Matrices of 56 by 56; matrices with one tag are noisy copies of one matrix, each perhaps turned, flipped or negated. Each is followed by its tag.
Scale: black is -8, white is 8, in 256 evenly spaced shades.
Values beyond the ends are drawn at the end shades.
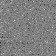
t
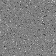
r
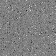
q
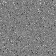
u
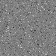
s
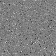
r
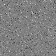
r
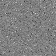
r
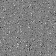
q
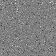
u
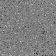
t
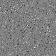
s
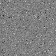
u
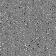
q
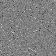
r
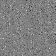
q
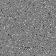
s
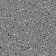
s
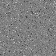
r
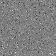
u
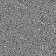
r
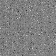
q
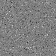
s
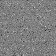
q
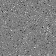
s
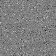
q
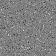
s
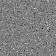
s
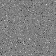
r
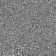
t
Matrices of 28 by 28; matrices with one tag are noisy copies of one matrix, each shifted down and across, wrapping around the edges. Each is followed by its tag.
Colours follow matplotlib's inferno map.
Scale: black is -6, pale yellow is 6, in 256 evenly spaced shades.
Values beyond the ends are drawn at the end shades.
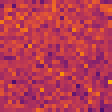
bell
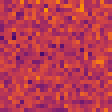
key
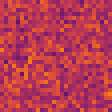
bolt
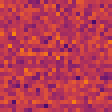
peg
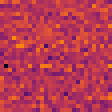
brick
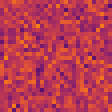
bolt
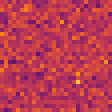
brick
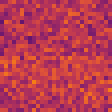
bell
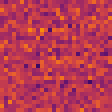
peg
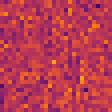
bolt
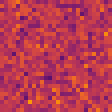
key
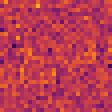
bolt
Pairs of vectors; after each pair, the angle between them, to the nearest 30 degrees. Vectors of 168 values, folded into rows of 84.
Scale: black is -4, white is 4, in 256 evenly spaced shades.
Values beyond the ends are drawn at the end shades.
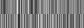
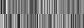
60 degrees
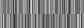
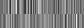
120 degrees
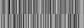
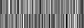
150 degrees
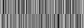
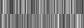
150 degrees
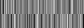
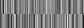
30 degrees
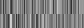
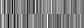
90 degrees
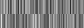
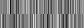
60 degrees
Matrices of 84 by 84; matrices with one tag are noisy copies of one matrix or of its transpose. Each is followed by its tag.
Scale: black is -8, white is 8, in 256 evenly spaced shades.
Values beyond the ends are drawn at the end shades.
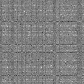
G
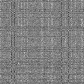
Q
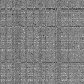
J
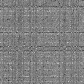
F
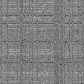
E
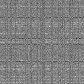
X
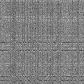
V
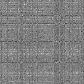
E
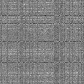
E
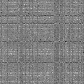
E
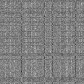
G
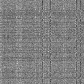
V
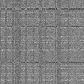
J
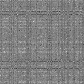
Q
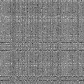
V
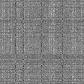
E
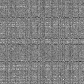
X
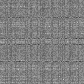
X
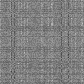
Q
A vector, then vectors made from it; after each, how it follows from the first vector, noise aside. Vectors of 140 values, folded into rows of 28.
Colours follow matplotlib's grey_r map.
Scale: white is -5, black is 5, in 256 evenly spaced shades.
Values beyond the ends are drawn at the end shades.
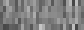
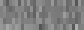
negated, shrunk.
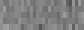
negated, shrunk.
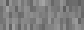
reversed, shrunk.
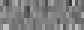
negated, partly zeroed.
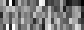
reversed, scaled up.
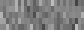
negated, partly zeroed.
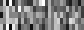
reversed, scaled up.
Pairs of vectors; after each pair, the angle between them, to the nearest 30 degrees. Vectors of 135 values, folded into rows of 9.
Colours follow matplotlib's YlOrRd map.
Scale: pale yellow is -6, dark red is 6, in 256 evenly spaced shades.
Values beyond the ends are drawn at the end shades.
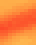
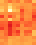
60 degrees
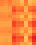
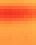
90 degrees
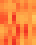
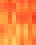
150 degrees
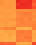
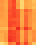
120 degrees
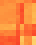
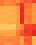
60 degrees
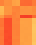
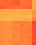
120 degrees
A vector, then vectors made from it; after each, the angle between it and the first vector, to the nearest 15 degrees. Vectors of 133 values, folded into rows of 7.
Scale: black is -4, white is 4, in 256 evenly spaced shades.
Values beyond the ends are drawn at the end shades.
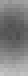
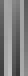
90 degrees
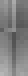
45 degrees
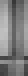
120 degrees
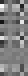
90 degrees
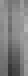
120 degrees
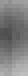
15 degrees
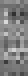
105 degrees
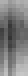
30 degrees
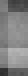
120 degrees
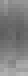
15 degrees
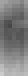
15 degrees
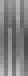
60 degrees
